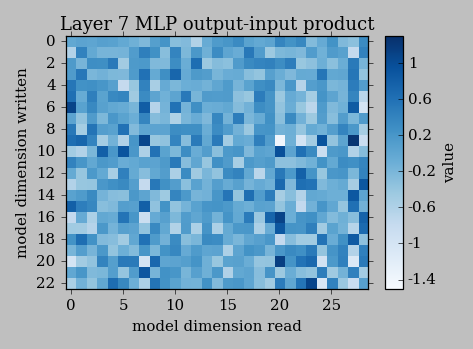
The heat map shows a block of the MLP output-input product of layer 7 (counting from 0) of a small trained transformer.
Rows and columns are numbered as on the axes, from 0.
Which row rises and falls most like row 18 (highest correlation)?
9
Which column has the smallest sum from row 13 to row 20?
0
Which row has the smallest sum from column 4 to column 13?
4
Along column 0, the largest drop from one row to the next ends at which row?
16
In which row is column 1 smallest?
10
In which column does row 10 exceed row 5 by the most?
20
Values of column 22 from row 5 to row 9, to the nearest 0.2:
-0.2 -0.4 -0.2 -0.4 -1
